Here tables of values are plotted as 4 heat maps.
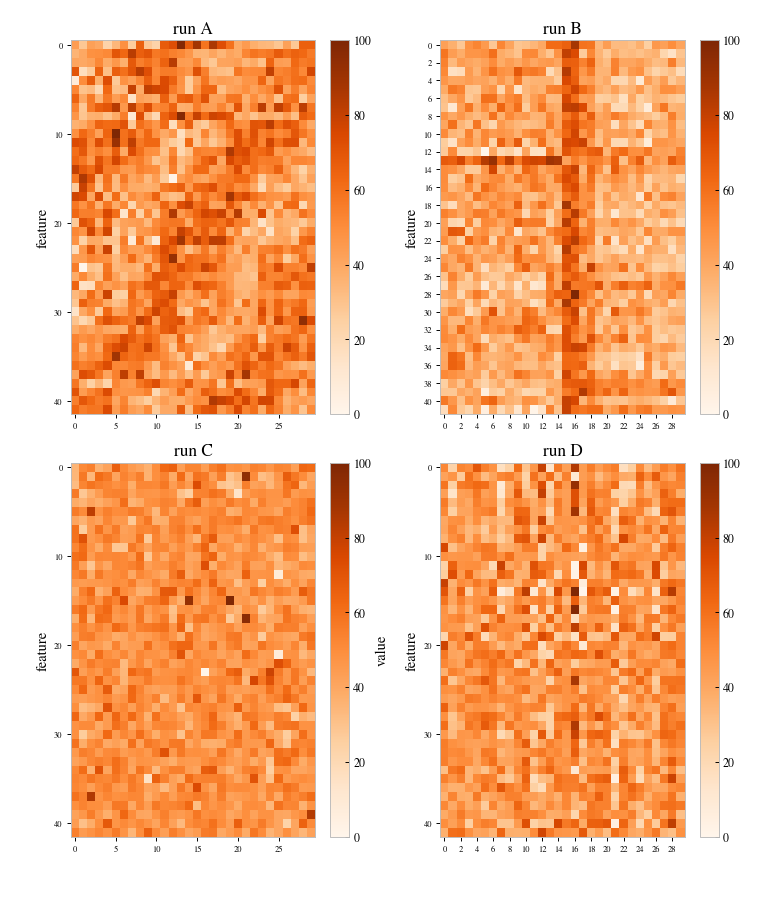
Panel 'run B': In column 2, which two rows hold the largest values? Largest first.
13, 21
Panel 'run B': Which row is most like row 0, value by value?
28
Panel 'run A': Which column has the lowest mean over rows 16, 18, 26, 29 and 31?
0
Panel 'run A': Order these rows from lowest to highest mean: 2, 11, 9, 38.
2, 38, 9, 11
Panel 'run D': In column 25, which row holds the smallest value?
39
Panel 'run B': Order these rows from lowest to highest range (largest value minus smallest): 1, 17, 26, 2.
2, 26, 17, 1
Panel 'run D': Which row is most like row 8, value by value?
6
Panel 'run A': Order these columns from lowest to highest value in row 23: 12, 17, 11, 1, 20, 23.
20, 17, 1, 23, 12, 11
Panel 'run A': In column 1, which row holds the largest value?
15
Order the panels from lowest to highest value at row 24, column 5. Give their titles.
run A, run B, run C, run D
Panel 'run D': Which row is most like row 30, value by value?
3
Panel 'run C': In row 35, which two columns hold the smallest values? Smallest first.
9, 24
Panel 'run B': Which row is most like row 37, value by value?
33
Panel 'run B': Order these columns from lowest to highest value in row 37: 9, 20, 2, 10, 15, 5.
5, 20, 2, 10, 9, 15
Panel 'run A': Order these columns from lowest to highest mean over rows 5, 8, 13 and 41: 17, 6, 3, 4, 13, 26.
26, 3, 6, 4, 13, 17
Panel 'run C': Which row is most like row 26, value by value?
36
